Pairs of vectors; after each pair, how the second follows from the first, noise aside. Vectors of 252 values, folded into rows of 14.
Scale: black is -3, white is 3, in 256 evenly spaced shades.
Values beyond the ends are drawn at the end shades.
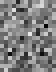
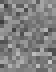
wrapped around, shrunk.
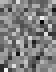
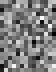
copied.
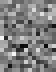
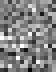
sign-scrambled.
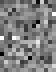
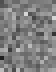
reversed, negated, shrunk.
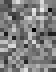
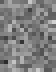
reversed, shrunk.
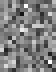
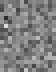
wrapped around, shrunk.
